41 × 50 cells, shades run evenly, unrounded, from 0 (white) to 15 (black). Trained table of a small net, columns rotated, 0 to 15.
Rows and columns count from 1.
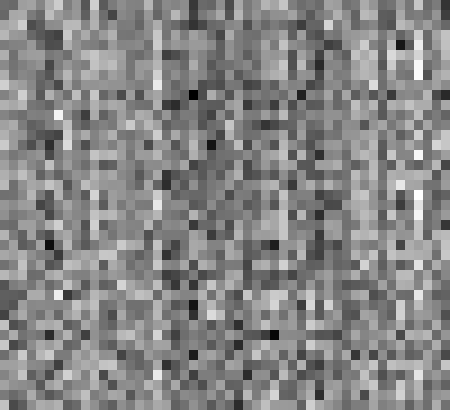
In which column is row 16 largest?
36
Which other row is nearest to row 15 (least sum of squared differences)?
24
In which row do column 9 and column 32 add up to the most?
13
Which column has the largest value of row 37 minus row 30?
7
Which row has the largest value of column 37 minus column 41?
5
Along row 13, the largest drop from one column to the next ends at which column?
26
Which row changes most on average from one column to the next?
10
